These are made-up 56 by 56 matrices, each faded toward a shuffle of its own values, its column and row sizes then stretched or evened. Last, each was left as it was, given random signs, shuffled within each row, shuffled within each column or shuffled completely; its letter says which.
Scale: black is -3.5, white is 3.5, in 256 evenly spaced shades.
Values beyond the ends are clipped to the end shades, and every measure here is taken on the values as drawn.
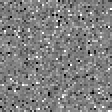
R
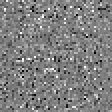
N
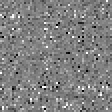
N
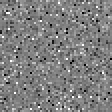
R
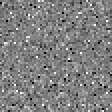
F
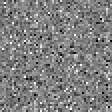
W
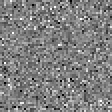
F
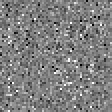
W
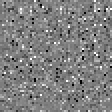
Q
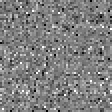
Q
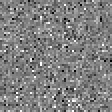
N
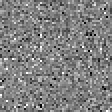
N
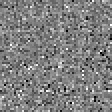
F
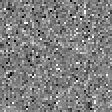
W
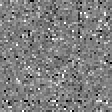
N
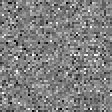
Q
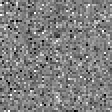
W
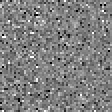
W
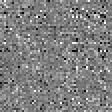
Q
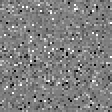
F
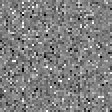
W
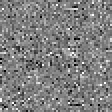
Q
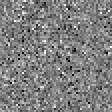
W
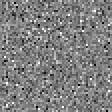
W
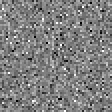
W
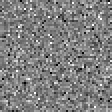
R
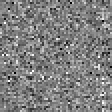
Q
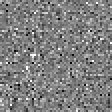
Q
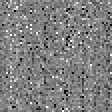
W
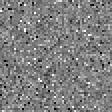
R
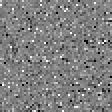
F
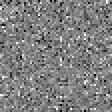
W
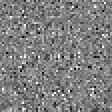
Q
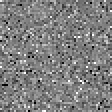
F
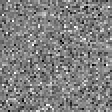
R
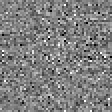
Q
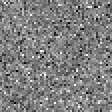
R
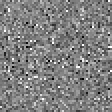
N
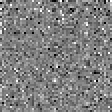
Q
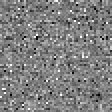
F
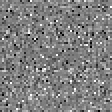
F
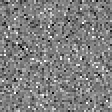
R
